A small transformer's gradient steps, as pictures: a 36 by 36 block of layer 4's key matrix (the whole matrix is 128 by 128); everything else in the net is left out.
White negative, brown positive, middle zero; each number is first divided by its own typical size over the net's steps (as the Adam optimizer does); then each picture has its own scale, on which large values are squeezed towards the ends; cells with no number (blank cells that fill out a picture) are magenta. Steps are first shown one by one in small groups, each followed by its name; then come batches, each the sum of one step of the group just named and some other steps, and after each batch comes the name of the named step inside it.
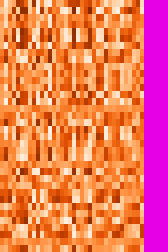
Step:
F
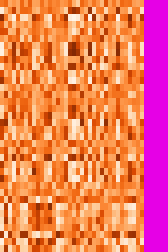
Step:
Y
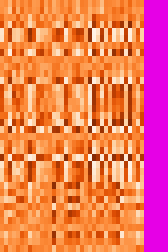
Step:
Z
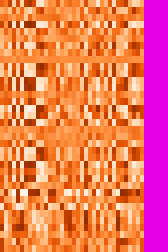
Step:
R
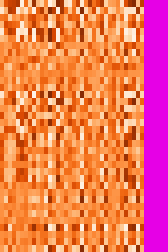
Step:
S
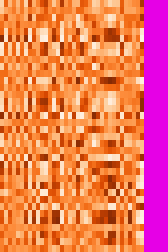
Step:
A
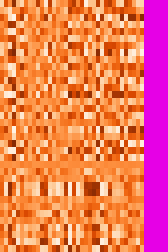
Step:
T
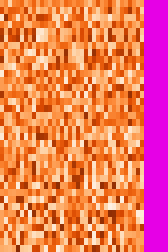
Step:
Z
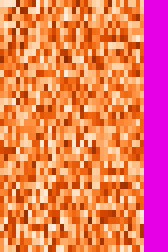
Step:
F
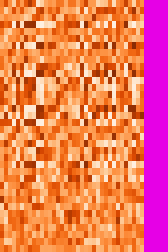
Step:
R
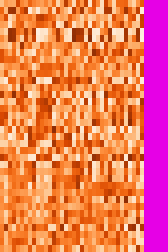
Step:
Z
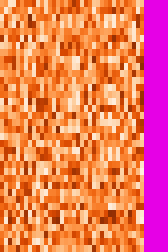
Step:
A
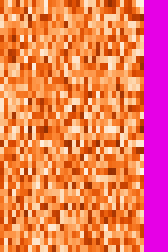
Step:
T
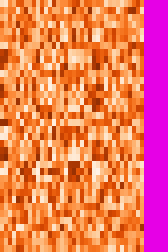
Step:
F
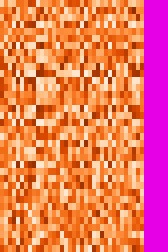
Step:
R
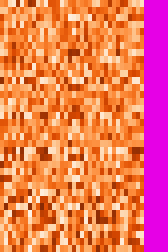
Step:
Y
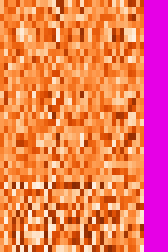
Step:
S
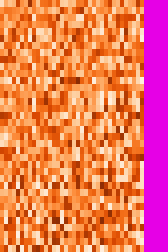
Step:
A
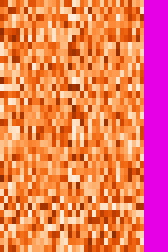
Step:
Y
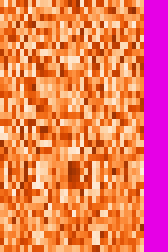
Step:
R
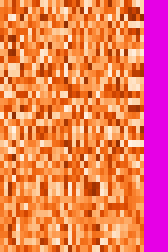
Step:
T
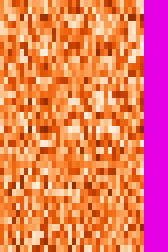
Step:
T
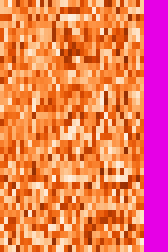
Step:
Y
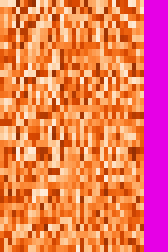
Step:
F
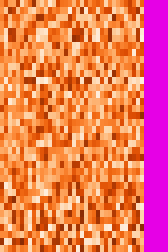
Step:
S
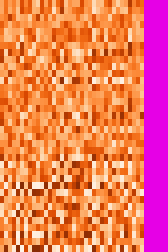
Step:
Z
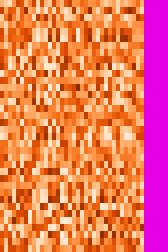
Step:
F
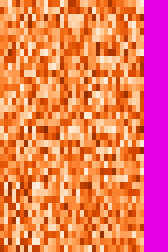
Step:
T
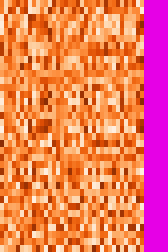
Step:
S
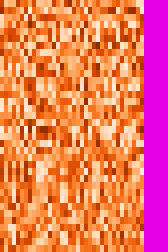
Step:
R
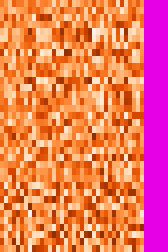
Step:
Z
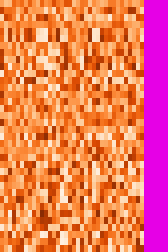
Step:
Z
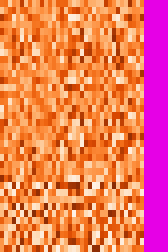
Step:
Y
